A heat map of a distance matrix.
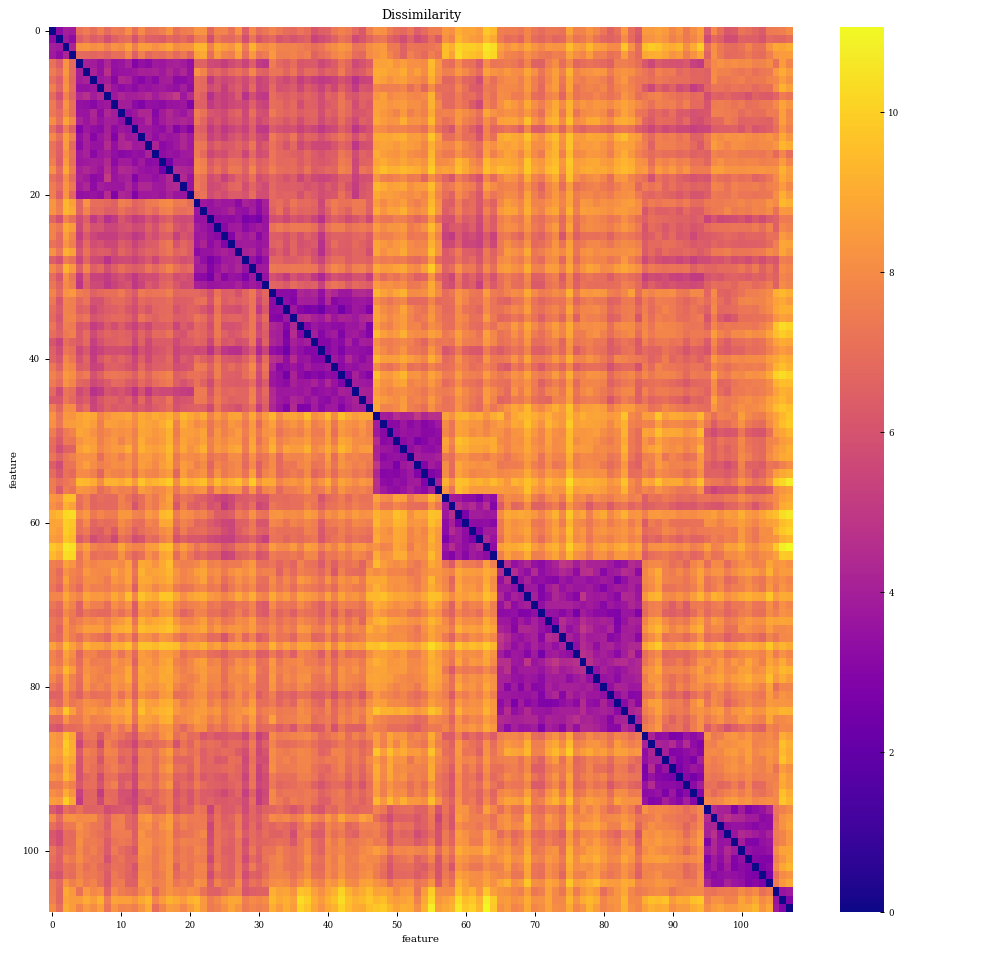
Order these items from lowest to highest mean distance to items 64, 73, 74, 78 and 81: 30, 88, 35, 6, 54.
30, 35, 6, 54, 88
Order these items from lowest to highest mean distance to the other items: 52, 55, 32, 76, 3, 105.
76, 32, 52, 3, 105, 55
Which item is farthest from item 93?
106
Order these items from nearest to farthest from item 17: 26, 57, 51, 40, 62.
40, 26, 62, 57, 51
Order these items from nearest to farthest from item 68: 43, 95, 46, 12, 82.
82, 12, 95, 43, 46
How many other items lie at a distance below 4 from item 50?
8
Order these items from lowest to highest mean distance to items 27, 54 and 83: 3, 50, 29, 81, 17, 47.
81, 50, 29, 47, 3, 17
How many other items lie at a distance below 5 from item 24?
10
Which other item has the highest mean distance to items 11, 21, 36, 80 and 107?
55
